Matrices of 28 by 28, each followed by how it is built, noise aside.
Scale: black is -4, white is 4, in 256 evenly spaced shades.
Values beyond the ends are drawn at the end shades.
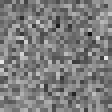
noise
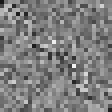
banded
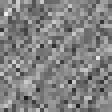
Hankel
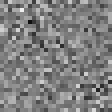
block diagonal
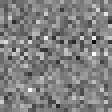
uneven rows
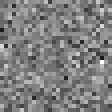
noise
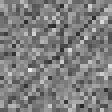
Hankel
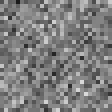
Hankel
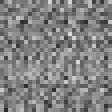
repeating columns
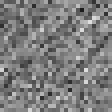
Hankel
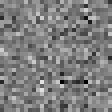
low rank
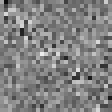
banded
